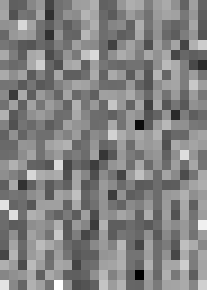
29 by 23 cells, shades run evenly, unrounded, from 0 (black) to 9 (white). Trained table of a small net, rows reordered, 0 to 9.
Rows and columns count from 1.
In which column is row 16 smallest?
12
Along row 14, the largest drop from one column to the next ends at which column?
19
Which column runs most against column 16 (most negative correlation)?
21
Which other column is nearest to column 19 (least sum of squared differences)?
5
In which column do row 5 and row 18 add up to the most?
23
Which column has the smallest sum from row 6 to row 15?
17
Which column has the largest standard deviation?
16
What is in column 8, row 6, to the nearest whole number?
5
